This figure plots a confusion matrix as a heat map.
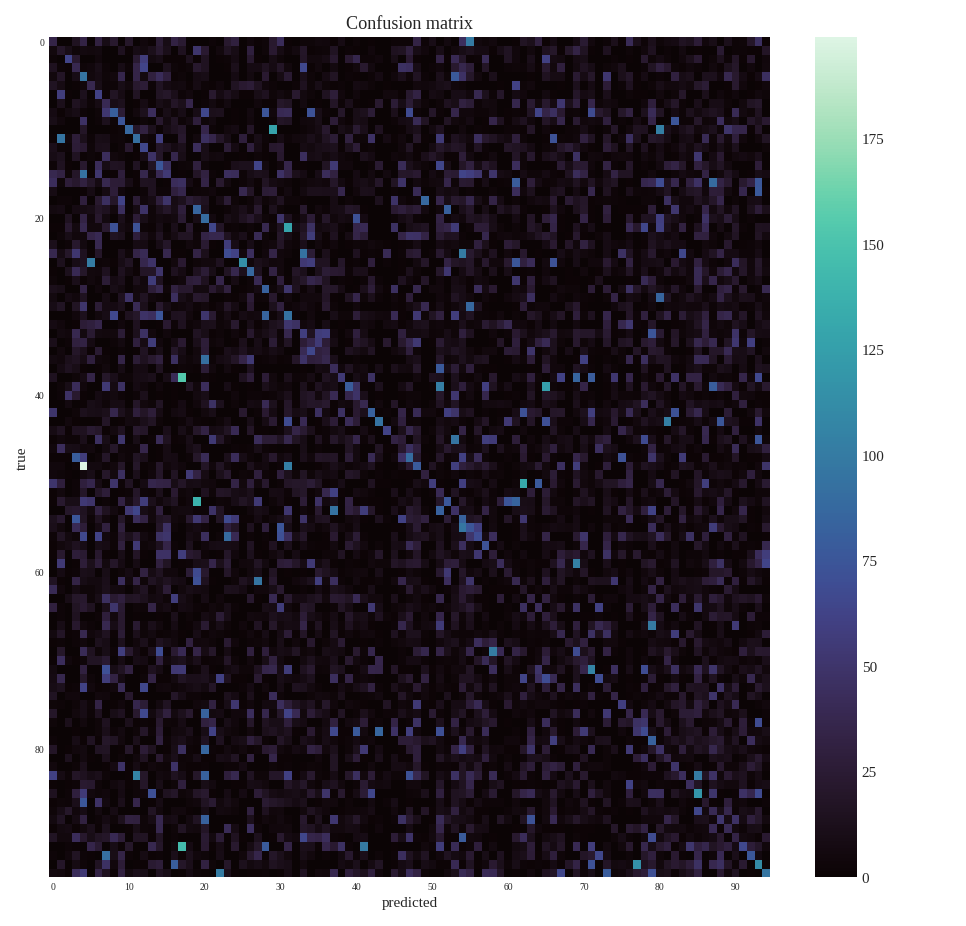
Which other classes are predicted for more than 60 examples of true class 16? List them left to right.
61, 80, 87, 93
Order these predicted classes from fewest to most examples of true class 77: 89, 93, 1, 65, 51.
1, 51, 89, 65, 93
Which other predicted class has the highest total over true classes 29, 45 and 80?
53
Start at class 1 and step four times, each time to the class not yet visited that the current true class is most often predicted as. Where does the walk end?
27
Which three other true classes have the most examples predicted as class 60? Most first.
52, 43, 32
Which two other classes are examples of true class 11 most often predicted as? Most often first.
1, 66
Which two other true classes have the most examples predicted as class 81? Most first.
43, 18
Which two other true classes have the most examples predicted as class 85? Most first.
83, 87
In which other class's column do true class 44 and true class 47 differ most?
3
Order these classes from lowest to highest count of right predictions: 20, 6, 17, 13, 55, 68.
68, 17, 13, 6, 55, 20
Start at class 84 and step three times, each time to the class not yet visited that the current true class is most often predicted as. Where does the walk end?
40
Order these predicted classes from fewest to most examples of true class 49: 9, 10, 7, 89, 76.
10, 89, 7, 76, 9
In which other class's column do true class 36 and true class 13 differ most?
20
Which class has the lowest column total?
44
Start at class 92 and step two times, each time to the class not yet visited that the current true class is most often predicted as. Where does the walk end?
67
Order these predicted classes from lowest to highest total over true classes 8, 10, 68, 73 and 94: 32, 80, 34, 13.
32, 13, 34, 80
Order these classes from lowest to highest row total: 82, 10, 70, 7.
82, 70, 7, 10
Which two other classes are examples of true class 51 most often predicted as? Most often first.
37, 36
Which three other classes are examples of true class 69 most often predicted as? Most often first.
58, 14, 9
